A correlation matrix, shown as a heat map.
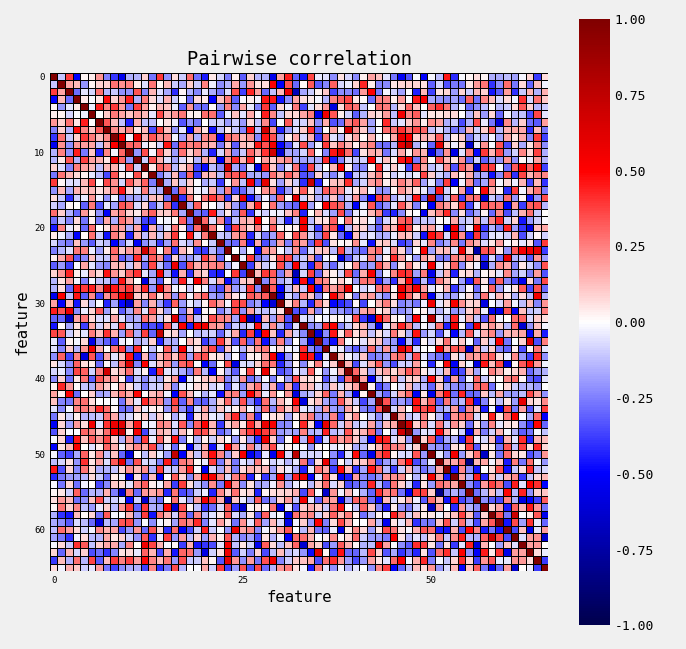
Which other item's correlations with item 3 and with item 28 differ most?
14
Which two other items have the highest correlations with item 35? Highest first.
63, 59
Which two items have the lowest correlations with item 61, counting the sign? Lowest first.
65, 31
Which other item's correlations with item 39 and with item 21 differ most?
7
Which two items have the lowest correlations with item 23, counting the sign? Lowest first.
56, 27
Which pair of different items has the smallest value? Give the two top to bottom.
51, 55
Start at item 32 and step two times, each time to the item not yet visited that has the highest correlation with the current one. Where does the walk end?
16
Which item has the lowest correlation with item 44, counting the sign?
59
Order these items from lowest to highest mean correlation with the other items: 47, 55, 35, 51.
35, 55, 51, 47
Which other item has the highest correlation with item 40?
50
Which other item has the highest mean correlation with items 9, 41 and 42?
47
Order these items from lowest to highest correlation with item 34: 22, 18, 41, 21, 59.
22, 59, 21, 18, 41
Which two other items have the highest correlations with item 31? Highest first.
2, 0
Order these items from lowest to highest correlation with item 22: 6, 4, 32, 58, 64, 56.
64, 4, 6, 58, 56, 32
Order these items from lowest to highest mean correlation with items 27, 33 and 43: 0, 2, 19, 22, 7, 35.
0, 2, 7, 35, 22, 19
